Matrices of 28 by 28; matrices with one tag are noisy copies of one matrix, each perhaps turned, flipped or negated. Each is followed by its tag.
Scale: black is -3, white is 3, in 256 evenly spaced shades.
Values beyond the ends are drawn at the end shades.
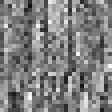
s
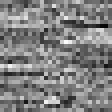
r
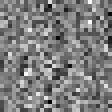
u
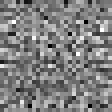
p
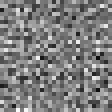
p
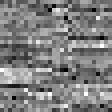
r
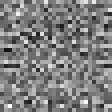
p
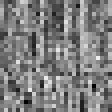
s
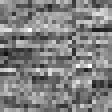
s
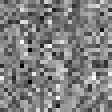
u
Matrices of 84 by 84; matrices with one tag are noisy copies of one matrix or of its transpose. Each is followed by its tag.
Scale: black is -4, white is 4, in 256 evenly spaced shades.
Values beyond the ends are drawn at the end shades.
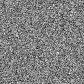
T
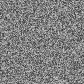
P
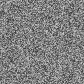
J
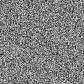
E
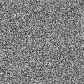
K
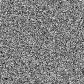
P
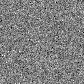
T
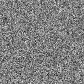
P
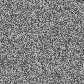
T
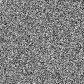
T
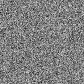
P
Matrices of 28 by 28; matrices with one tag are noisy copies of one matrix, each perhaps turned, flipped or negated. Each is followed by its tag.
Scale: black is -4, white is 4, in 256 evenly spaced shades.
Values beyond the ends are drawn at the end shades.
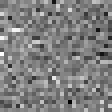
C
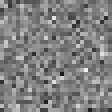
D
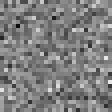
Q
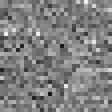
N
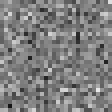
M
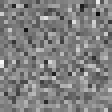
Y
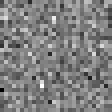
D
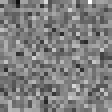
D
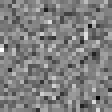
Y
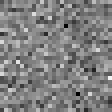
N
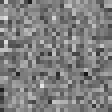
D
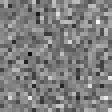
M
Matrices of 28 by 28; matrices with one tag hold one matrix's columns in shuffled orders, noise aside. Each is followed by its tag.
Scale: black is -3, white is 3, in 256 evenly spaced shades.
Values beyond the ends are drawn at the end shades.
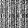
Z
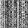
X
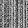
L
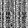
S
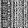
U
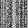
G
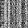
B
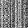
L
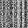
G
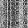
B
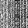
Z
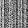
L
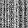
L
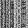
G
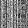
Z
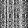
Z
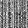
S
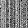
L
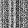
L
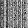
U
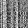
S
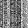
B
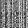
S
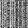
U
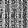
Z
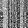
S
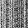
L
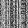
B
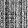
S
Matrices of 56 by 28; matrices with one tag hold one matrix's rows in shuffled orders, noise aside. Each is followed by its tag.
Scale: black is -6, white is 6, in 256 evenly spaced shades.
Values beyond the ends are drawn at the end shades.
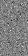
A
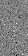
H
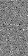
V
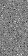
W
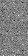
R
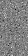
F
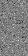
R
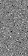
A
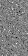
H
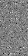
V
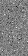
H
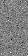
A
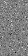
F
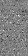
R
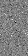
F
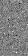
H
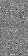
V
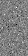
H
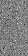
W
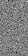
H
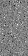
W
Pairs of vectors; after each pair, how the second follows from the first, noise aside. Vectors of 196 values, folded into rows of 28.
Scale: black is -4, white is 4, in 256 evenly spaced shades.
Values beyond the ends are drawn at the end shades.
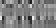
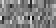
sign-scrambled.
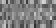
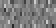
reversed, negated, partly zeroed.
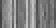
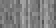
reversed, shrunk.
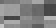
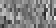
sign-scrambled.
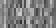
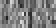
wrapped around, negated.
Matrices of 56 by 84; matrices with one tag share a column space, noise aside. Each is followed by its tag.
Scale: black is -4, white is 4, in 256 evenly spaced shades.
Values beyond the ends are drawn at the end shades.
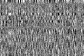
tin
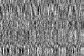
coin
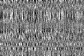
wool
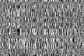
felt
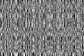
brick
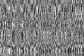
coin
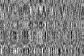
coin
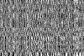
brick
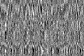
coin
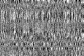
wool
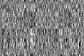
felt
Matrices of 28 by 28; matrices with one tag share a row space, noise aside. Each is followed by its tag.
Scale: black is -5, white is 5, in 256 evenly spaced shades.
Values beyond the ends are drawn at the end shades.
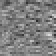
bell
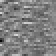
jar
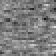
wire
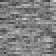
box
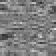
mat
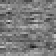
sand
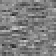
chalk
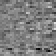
bell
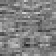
box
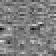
mat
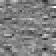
wire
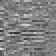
jar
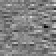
wire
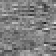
wire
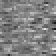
wire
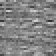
sand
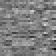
wire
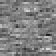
box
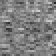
bell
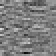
jar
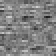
sand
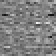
bell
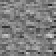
bell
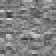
sand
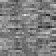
box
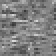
chalk
